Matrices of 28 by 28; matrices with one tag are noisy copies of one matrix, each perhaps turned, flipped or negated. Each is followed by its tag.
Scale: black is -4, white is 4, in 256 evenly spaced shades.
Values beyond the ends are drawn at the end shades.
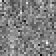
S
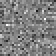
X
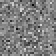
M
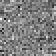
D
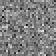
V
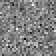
M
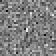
V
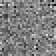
D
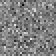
M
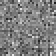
D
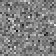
M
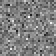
M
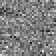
X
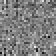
D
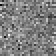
D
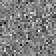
M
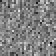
X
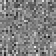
D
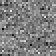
S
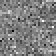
S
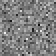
M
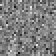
X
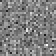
V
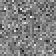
M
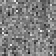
S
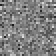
D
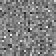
V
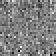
D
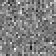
X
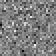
M
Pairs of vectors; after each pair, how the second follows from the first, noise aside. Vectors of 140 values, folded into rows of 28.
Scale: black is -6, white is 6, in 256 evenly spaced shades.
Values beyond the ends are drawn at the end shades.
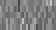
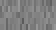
negated, shrunk.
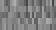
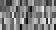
wrapped around, negated, scaled up.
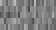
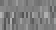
wrapped around, partly zeroed.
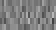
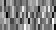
negated, scaled up.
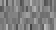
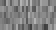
sign-scrambled.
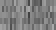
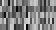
reversed, scaled up.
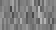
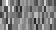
wrapped around, scaled up.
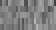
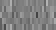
wrapped around, partly zeroed.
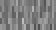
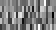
negated, scaled up.
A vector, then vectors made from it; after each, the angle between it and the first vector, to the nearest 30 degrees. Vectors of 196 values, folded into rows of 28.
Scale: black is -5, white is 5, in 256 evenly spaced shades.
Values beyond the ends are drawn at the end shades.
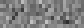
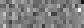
90 degrees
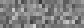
150 degrees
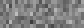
120 degrees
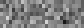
30 degrees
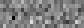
30 degrees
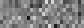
90 degrees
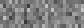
90 degrees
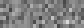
120 degrees
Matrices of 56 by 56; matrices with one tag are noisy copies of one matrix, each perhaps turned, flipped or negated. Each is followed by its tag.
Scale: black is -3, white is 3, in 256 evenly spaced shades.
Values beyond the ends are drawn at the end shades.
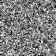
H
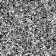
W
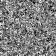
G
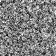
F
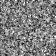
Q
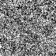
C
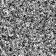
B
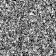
G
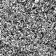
W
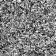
W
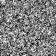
Q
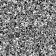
G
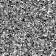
B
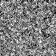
F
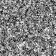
F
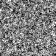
H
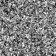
B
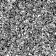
W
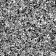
Q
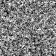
B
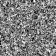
G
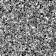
H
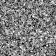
Q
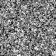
Q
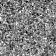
W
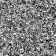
H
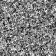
H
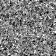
G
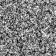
F
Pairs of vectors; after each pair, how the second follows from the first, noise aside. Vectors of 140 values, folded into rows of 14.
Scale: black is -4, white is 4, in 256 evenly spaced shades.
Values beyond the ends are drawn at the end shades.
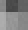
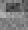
partly zeroed.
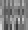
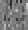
reversed, partly zeroed.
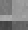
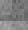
negated, shrunk.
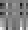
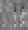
wrapped around, negated, shrunk.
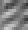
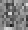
sign-scrambled.
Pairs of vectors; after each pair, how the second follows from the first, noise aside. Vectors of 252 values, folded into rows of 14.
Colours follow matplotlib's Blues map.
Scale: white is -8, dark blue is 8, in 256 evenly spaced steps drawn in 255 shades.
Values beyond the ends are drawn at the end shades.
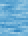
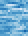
reversed, negated, scaled up.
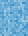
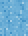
negated, partly zeroed.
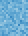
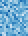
reversed, scaled up.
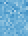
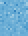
negated, partly zeroed.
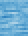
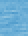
negated, shrunk.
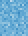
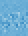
negated, partly zeroed.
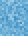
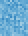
sign-scrambled.
